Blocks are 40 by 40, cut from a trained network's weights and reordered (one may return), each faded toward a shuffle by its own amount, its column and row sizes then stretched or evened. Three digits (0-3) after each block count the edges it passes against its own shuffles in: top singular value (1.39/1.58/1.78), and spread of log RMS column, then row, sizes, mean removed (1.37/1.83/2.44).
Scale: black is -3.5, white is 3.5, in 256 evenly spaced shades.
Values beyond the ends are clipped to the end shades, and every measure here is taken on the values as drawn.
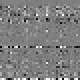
2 1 3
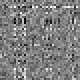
3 2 2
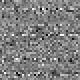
1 0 2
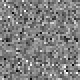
0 0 1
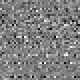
1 0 3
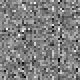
0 2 0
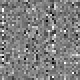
0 3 0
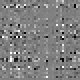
2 3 3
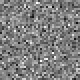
0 0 0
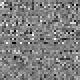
0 1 3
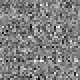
1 0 2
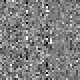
0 3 0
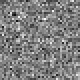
1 0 0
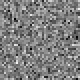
0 0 1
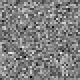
0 0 0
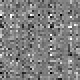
2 3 2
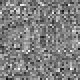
1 0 1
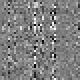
2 3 0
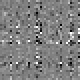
1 3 2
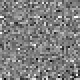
0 0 2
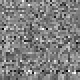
1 0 2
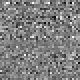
0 0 3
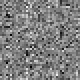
1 2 0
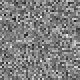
1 0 0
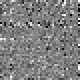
0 2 2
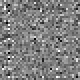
1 2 1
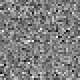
0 0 2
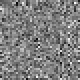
1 2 0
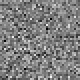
0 0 1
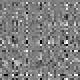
3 3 3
